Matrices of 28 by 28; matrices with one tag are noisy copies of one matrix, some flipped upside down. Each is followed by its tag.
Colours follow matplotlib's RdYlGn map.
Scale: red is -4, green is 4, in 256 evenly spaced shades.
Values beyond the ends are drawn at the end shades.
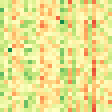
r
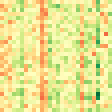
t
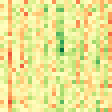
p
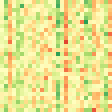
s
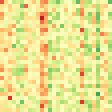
t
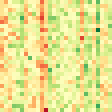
t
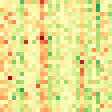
t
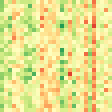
r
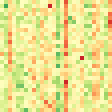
s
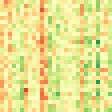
t
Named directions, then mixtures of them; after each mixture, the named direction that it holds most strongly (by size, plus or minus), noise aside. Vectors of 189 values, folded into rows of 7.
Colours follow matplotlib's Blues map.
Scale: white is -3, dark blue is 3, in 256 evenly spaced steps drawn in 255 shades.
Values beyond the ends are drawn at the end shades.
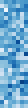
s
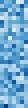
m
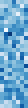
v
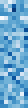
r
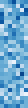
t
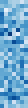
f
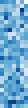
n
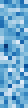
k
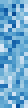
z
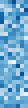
t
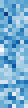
z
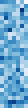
n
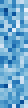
z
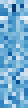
r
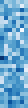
n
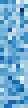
n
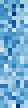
z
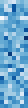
r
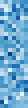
r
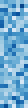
z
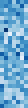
v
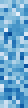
v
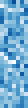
t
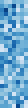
z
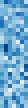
k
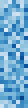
v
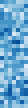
f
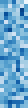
n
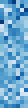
t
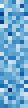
t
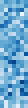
s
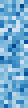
m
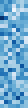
r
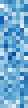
s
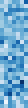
k
